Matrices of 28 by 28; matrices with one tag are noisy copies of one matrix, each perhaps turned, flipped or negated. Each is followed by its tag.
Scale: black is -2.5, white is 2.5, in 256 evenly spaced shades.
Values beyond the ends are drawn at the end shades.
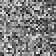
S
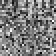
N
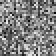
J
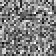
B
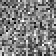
N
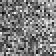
S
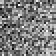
S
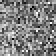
S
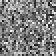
B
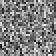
B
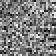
N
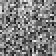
S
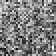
S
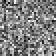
N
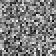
B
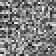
N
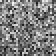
S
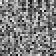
N
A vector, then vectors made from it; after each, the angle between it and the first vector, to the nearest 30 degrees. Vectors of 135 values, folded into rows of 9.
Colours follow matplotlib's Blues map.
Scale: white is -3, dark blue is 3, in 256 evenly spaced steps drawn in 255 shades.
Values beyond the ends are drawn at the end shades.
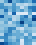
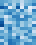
90 degrees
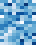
150 degrees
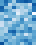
60 degrees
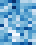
90 degrees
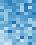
90 degrees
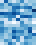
90 degrees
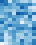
150 degrees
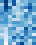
90 degrees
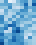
90 degrees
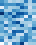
120 degrees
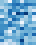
150 degrees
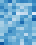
30 degrees
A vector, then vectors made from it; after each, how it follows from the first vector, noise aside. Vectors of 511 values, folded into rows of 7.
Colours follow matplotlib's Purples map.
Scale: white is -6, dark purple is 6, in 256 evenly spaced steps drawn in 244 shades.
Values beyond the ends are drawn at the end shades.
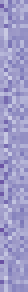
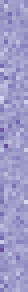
wrapped around, negated, partly zeroed.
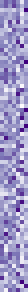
reversed, scaled up.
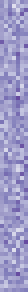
wrapped around, negated.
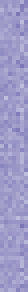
wrapped around, shrunk.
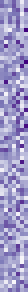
reversed, scaled up.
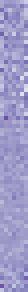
wrapped around, negated, partly zeroed.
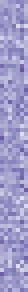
wrapped around, negated.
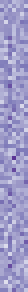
wrapped around, negated.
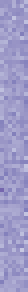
wrapped around, negated, shrunk.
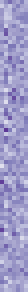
sign-scrambled.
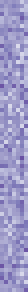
wrapped around, negated.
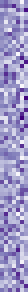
reversed, scaled up.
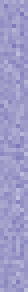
wrapped around, shrunk.
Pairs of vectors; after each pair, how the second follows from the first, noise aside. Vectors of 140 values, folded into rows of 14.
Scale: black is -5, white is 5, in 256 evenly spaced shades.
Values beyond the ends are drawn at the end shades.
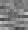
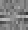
negated, partly zeroed.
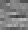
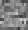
copied.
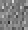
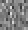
shuffled.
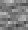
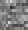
copied.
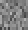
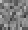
copied.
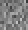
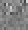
negated, partly zeroed.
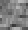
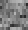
copied.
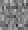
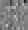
negated, partly zeroed.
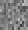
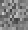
wrapped around.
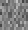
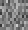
copied.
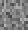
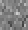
reversed, negated, partly zeroed.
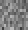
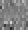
negated, partly zeroed.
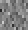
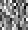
reversed, negated, scaled up.
